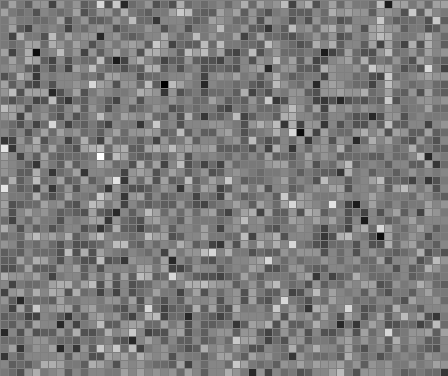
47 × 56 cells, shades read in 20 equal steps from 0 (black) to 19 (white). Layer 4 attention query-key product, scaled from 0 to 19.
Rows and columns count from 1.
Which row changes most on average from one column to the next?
1
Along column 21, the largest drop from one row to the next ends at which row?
11
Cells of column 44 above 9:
25
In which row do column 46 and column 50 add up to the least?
28
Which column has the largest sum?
19
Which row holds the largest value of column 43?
47
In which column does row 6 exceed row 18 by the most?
20
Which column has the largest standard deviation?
13
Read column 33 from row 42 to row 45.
7 9 6 10
